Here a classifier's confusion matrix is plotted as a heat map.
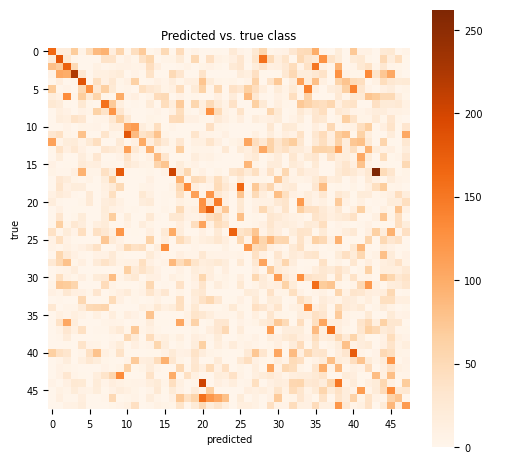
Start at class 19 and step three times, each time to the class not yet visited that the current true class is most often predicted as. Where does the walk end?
22
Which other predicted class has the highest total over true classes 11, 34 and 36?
10
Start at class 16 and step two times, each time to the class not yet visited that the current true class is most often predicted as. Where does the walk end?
9
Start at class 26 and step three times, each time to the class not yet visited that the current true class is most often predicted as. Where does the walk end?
45
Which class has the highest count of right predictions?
3
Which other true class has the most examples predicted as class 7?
0
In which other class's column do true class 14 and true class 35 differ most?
41
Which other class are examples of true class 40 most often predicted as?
30
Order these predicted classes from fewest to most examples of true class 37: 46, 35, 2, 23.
46, 2, 23, 35
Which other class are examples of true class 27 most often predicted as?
44
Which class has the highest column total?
38
